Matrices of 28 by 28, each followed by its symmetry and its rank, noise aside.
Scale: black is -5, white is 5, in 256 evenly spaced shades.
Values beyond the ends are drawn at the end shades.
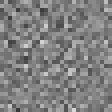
symmetric, rank five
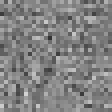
no symmetry, rank seven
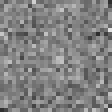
symmetric, rank seven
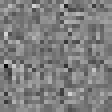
symmetric, rank five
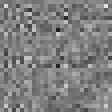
no symmetry, rank five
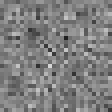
symmetric, rank five
